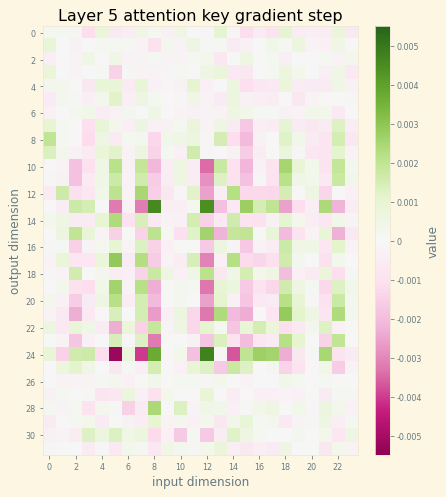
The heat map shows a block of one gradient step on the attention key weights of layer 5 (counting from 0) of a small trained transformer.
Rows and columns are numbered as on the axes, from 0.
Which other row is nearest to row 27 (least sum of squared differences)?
31
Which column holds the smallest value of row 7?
15
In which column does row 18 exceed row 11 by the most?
12
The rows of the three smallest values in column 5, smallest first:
24, 13, 22
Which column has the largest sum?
18
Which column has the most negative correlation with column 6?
4
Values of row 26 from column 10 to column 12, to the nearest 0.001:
0 0 0
